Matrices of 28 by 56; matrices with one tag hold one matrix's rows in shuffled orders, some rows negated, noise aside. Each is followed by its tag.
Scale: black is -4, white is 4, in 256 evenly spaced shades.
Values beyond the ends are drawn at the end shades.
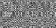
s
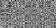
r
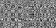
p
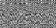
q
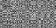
s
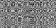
p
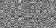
p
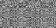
q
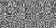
r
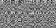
p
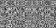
r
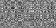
p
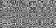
s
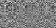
r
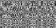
s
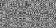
q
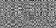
p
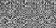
r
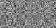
r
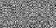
s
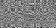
p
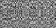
s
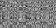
q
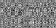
p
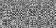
s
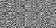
r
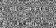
q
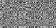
q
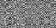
r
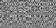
q
